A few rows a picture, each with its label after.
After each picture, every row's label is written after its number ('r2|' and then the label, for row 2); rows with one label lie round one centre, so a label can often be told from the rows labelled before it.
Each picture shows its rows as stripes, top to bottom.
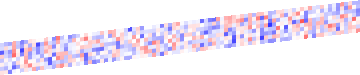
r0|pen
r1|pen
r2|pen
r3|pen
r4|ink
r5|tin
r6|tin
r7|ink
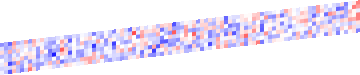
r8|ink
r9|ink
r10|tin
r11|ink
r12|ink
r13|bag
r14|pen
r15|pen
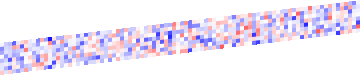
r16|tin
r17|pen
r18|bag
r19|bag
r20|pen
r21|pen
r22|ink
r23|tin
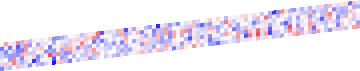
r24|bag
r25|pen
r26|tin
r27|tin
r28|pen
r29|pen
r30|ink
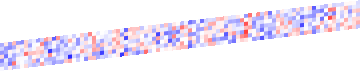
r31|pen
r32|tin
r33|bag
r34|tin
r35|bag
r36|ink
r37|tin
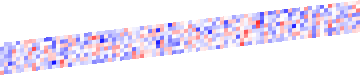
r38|tin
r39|bag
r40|ink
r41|pen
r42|bag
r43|bag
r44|ink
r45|ink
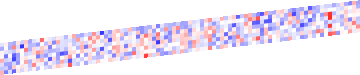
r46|bag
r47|pen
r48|tin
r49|tin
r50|bag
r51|tin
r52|ink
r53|tin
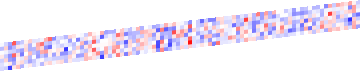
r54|pen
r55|bag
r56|tin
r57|pen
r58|bag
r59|bag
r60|bag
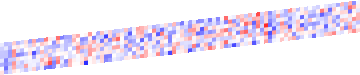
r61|pen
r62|ink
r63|bag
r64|pen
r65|bag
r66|pen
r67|pen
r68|tin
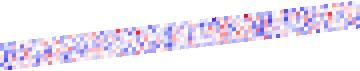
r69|bag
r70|pen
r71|tin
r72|tin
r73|pen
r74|bag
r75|pen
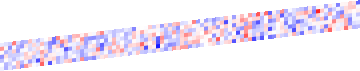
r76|pen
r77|ink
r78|tin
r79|bag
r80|bag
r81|bag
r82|tin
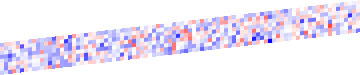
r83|ink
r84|pen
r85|ink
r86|bag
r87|ink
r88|tin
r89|tin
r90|pen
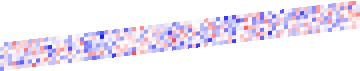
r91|ink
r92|bag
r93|tin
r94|ink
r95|tin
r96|pen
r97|ink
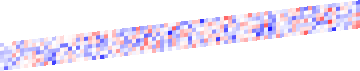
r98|pen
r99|tin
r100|bag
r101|ink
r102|tin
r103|tin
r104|ink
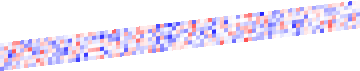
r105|bag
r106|ink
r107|pen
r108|bag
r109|bag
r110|tin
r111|tin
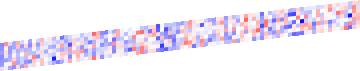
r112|bag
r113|bag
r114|ink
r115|bag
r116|ink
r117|ink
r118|bag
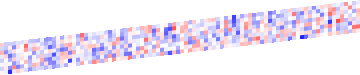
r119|tin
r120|tin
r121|tin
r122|bag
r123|ink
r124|tin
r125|ink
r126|bag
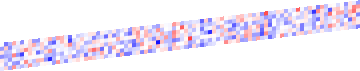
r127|pen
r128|ink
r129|tin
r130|pen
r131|bag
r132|tin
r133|pen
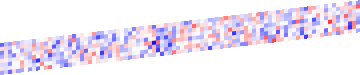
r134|pen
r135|ink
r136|ink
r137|bag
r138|tin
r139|bag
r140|bag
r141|pen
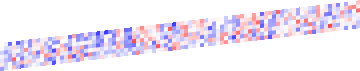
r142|ink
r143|ink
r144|ink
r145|ink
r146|pen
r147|tin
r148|pen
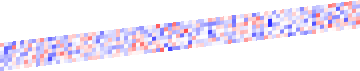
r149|tin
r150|pen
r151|ink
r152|pen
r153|ink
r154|tin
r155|bag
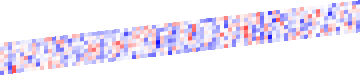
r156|pen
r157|ink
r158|ink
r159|bag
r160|bag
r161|bag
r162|pen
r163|pen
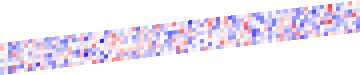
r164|tin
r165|tin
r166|bag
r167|bag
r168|tin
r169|tin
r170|pen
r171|bag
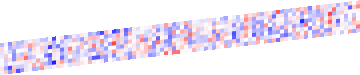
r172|ink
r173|bag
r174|tin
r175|bag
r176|tin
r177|tin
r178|ink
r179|pen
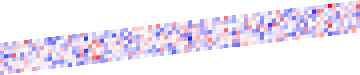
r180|tin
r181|ink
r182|bag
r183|pen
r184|tin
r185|tin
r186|bag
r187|ink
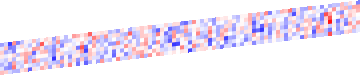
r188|pen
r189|bag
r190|tin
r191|tin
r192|tin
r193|ink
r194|ink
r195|tin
